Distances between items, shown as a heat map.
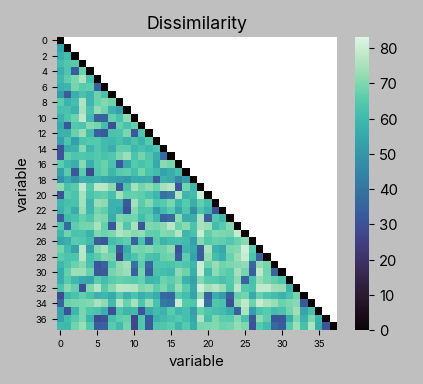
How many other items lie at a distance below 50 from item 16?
5
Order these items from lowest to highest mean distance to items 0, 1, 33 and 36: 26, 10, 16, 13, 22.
26, 10, 13, 22, 16
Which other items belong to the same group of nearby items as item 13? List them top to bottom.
18
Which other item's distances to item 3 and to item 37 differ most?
10
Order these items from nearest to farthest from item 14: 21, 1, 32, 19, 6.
1, 6, 21, 32, 19
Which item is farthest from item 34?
19
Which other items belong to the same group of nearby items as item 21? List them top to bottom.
9, 22
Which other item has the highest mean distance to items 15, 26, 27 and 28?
25
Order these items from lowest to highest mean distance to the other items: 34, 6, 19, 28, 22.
6, 22, 28, 34, 19
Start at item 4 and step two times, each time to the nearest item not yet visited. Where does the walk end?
2
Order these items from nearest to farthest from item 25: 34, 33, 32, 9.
32, 33, 9, 34
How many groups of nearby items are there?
9
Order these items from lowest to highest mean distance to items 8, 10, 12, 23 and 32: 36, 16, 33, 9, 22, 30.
36, 30, 33, 16, 22, 9
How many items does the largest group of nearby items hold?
9
